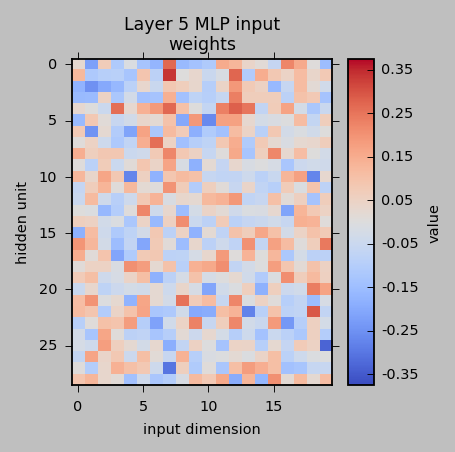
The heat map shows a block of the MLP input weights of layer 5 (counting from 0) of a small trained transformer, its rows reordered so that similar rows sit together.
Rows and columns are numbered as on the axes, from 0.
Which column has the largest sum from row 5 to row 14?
7
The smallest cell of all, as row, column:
25, 19
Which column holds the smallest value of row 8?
13
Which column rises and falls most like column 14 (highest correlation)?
12
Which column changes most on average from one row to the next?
9
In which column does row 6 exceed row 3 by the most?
5
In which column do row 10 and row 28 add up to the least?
4
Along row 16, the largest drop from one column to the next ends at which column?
14
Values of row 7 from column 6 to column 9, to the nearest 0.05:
0.25 0.05 -0.15 -0.1
